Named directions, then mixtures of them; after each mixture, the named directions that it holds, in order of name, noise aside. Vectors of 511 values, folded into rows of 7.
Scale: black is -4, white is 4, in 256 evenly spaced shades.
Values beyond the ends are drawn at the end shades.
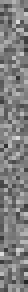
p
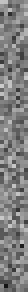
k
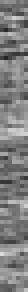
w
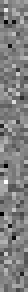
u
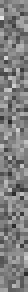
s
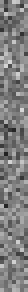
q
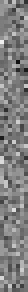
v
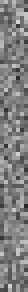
p, v.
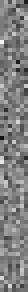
v.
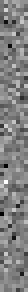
u.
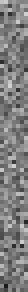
k, p.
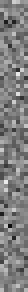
q, u.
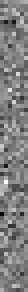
s, u.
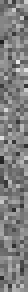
v.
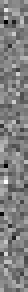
u.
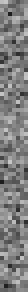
k, w.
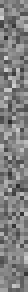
s.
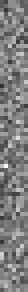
k, p, u.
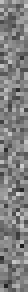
k, q, s.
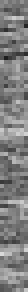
w.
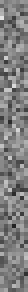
s.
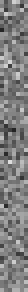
q.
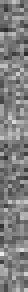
p, q, w.
